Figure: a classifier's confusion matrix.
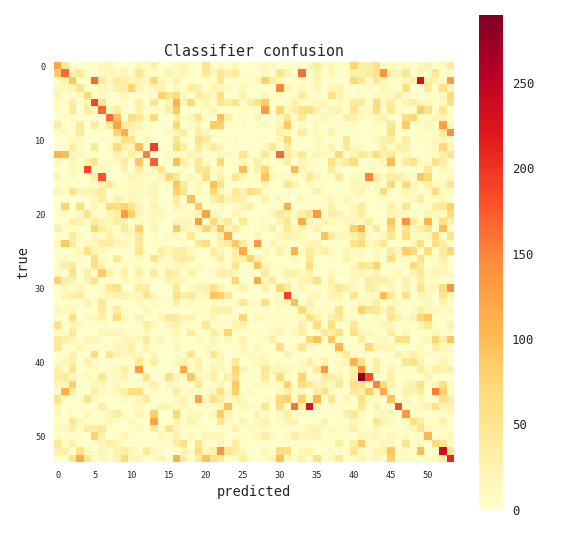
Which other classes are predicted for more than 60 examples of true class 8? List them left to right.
16, 21, 22, 31, 47, 52
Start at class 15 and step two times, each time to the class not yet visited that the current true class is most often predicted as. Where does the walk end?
28
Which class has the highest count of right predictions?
52
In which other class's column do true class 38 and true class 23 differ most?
36
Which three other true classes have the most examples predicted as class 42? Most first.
15, 44, 38
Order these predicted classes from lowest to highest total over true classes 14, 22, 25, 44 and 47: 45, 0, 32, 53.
0, 53, 45, 32
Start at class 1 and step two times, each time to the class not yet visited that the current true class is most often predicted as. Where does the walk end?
41
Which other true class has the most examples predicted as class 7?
19
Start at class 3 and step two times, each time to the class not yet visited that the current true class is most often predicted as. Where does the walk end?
53
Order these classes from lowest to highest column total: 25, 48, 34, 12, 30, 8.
12, 48, 25, 34, 8, 30
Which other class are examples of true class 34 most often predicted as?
50
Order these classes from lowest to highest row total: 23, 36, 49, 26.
49, 36, 26, 23
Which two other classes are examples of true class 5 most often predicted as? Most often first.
16, 28
